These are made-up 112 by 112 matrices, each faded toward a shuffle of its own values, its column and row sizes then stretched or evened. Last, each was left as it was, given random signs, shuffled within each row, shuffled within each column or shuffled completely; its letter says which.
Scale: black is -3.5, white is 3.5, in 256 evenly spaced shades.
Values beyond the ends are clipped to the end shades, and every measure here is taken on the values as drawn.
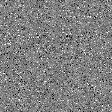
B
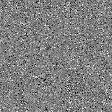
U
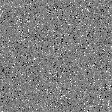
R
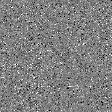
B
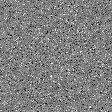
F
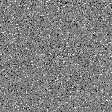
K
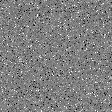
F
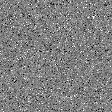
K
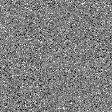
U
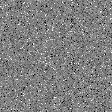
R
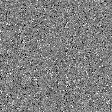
R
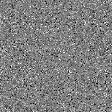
U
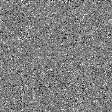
B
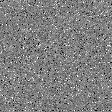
K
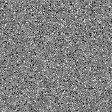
B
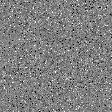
R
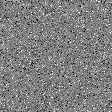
F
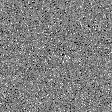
F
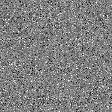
K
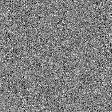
R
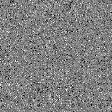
U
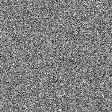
R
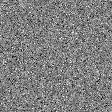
F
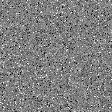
R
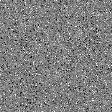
R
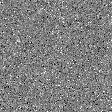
F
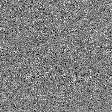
B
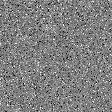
F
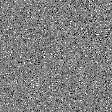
B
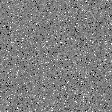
R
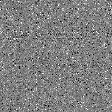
U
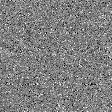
K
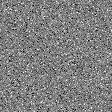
F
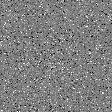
K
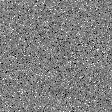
F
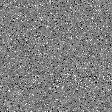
K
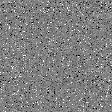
U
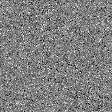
R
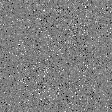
R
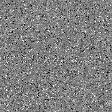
B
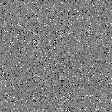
U
